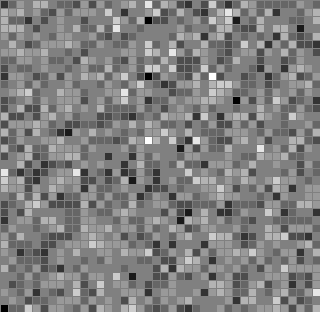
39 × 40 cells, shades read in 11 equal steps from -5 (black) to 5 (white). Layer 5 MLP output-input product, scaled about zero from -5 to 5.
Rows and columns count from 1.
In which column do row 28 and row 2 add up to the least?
35
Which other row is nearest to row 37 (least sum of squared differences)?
36
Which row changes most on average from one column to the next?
10
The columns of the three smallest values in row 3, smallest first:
19, 30, 4
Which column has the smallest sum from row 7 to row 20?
1
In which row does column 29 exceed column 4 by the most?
3
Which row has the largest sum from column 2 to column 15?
12
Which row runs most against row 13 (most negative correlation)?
2
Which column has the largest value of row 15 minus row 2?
26
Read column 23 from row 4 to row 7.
1 2 -2 1
